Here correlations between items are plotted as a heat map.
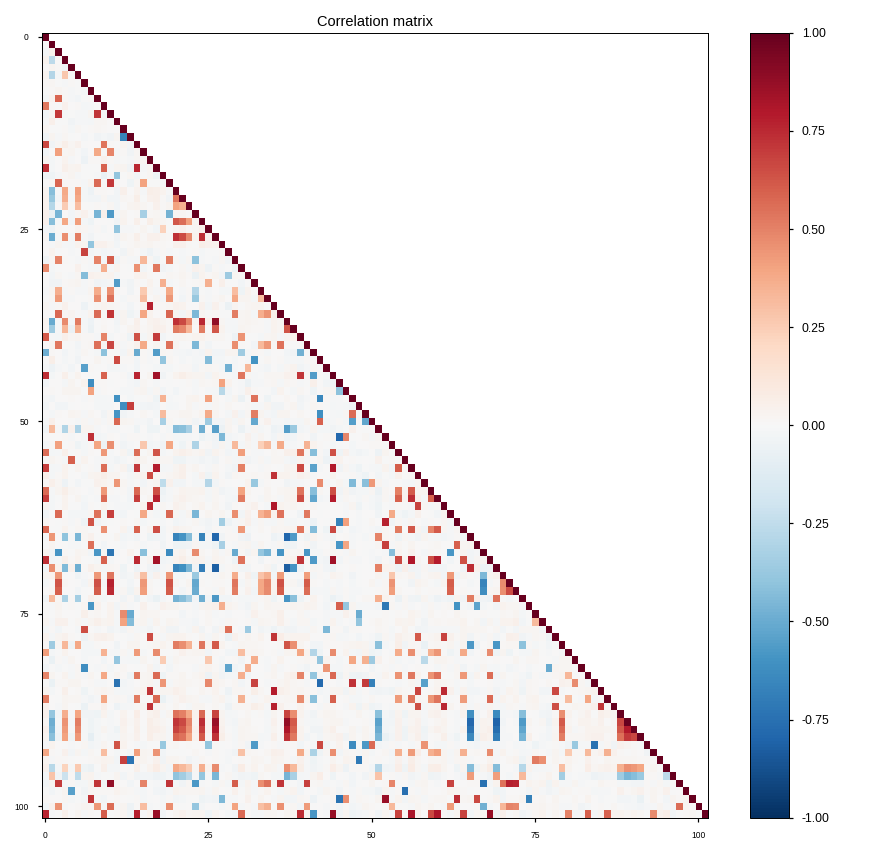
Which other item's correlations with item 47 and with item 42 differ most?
84
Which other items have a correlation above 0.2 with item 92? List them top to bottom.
11, 42, 50, 58
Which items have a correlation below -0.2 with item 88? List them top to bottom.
1, 51, 65, 69, 73, 96
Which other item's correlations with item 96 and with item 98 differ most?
55
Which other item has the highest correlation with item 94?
12
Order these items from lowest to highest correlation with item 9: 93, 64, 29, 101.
29, 93, 64, 101
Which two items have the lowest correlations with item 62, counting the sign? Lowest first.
67, 23
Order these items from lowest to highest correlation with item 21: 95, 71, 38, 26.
71, 95, 38, 26
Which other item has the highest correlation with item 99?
52
